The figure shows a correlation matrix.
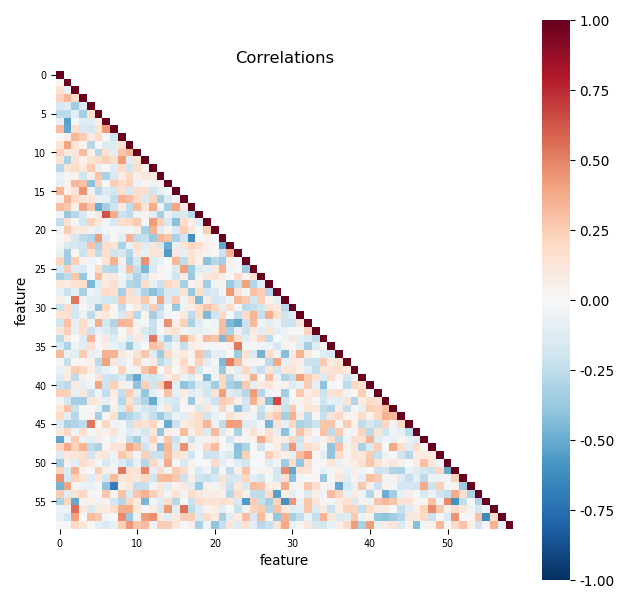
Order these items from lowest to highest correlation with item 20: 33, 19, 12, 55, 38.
38, 33, 55, 19, 12
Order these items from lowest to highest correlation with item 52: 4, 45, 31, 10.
45, 4, 31, 10
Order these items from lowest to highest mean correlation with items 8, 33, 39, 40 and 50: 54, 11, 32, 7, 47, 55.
7, 54, 11, 55, 47, 32
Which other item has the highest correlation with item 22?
37
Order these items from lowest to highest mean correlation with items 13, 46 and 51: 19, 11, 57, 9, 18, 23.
18, 23, 19, 9, 11, 57
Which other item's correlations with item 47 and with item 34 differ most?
40
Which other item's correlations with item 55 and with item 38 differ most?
57
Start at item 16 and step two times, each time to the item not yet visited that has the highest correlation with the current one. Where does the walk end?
2
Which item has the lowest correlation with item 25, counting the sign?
11
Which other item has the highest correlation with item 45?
4
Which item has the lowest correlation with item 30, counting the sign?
51
